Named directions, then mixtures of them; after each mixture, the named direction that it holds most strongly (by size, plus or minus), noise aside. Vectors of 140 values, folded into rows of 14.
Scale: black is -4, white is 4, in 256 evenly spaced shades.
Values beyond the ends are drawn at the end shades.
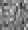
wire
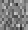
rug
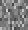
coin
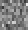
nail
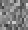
nail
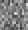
rug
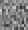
wire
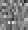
nail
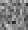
nail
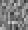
coin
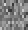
coin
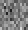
wire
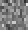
nail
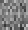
wire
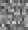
nail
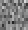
nail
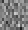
rug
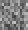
nail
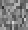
coin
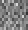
rug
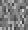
coin
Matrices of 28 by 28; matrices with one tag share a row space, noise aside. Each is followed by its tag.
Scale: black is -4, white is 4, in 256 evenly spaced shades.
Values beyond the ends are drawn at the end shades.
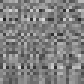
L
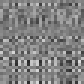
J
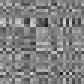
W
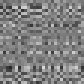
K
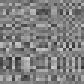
W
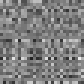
K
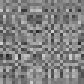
K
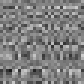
K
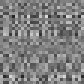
J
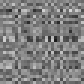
K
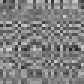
K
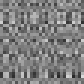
J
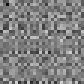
J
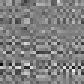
W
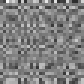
L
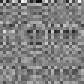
K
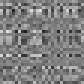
K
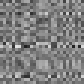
W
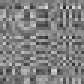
W
